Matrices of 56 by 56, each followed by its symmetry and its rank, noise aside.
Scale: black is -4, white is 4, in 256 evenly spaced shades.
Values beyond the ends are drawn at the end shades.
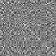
symmetric, rank five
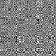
no symmetry, rank five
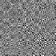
symmetric, rank five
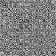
symmetric, rank seven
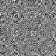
symmetric, rank seven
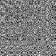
no symmetry, rank seven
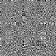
antisymmetric, rank six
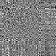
no symmetry, rank six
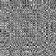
antisymmetric, rank six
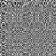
no symmetry, rank five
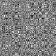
no symmetry, rank five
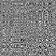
antisymmetric, rank six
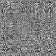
no symmetry, rank five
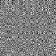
no symmetry, rank five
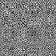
symmetric, rank six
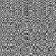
no symmetry, rank five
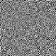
symmetric, rank seven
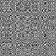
no symmetry, rank five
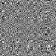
no symmetry, rank seven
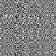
no symmetry, rank five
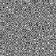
symmetric, rank six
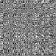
no symmetry, rank six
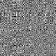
antisymmetric, rank six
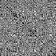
symmetric, rank seven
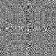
antisymmetric, rank six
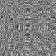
no symmetry, rank six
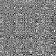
no symmetry, rank seven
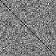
symmetric, rank seven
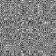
no symmetry, rank seven
